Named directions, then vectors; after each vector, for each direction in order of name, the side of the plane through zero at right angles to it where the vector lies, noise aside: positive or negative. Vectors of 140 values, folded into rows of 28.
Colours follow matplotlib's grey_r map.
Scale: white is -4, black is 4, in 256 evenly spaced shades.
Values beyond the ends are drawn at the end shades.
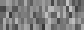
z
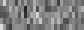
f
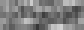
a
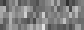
negative, negative, negative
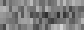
positive, negative, negative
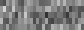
positive, negative, negative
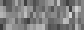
negative, negative, negative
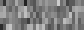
negative, negative, negative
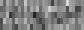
positive, negative, positive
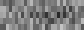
positive, negative, negative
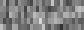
negative, positive, negative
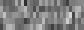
negative, negative, negative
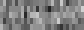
negative, positive, negative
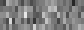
negative, negative, positive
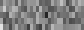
positive, positive, negative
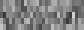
positive, positive, positive
